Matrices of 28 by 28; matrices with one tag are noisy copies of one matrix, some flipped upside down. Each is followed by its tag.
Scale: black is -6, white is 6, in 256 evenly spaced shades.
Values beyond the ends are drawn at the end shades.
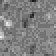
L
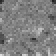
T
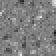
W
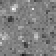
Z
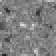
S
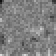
T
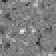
S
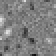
L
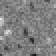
L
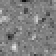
Z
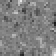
W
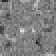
S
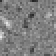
L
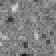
Z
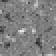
S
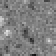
L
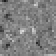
S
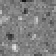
Z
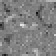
S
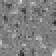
W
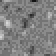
L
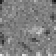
T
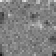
T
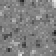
W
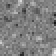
W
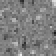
W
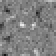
S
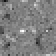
S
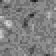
L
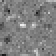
S
